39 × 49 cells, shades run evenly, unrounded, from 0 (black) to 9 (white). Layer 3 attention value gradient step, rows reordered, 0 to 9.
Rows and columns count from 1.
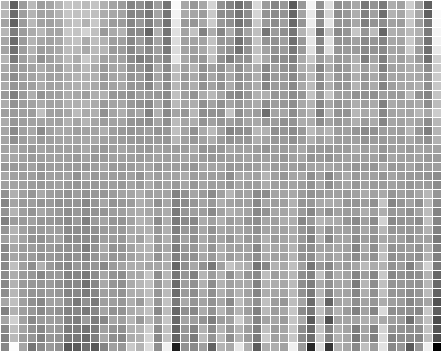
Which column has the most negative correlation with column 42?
23
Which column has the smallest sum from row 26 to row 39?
49
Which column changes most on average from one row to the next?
37
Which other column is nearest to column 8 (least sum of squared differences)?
11
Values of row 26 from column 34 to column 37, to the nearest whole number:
5 5 6 5
